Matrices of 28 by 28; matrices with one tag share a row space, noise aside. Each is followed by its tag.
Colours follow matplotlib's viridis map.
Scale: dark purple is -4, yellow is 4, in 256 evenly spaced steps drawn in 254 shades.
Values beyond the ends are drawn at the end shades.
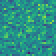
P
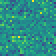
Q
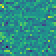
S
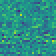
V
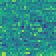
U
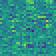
P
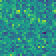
P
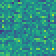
V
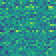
S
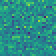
P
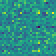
V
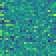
S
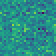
P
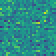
V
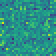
S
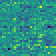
U
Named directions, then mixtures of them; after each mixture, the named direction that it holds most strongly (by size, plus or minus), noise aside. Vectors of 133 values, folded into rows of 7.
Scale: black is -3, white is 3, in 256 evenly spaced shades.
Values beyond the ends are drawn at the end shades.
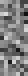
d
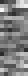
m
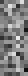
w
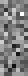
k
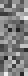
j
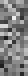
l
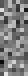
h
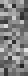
l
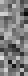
d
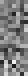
d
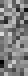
h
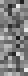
w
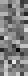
d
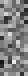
d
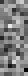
w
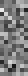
k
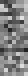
m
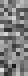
k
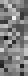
l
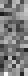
j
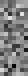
k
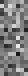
w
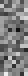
j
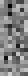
w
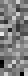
l
